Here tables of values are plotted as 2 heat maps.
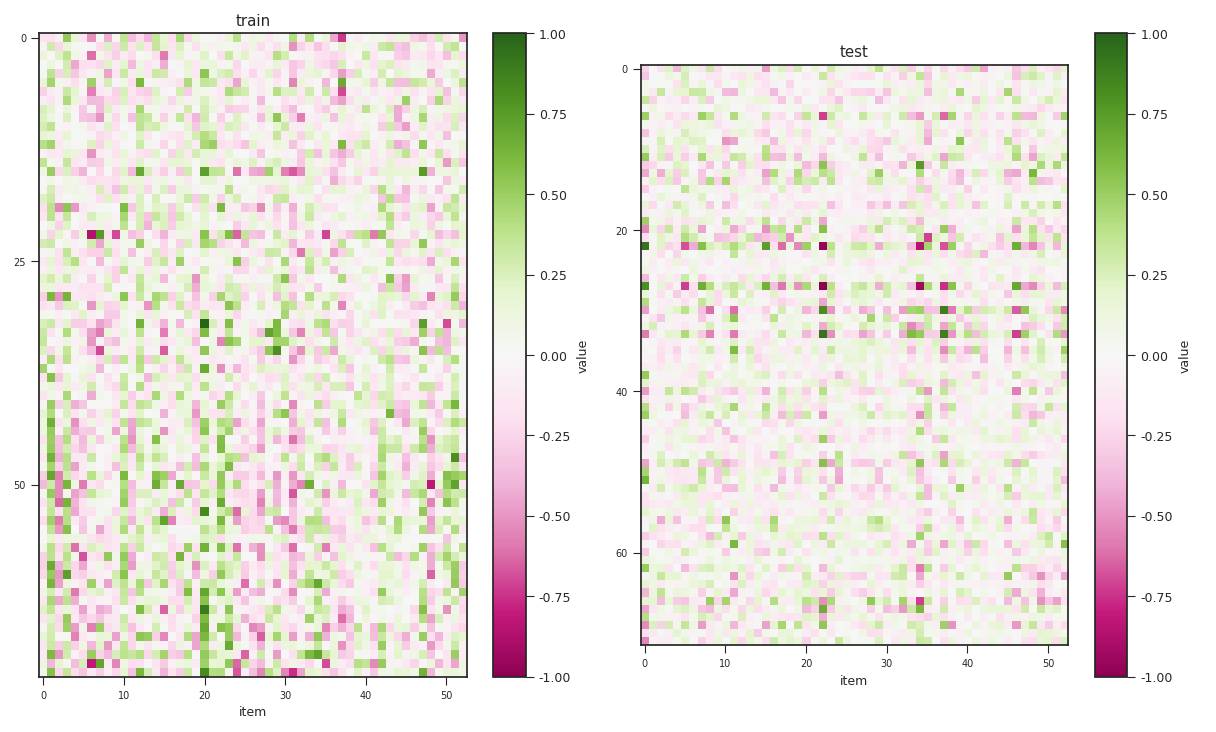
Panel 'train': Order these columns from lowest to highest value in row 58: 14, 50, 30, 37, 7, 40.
7, 30, 40, 37, 14, 50
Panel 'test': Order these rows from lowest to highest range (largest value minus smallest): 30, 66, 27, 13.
13, 66, 30, 27
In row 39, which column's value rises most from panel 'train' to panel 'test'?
38
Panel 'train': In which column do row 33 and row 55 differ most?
15
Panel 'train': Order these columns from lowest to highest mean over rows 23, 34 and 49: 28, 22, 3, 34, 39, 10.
22, 28, 34, 39, 3, 10
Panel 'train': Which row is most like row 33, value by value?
35
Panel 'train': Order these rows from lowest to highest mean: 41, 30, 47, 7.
7, 30, 41, 47
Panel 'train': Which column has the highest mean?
20
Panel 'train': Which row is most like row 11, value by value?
56
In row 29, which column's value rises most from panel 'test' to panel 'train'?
22
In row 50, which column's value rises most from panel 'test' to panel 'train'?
17
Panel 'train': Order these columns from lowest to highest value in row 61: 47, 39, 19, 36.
19, 39, 36, 47
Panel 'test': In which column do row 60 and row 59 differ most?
11
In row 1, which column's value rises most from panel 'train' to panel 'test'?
34
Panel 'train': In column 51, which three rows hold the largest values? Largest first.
47, 50, 41
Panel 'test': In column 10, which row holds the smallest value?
9
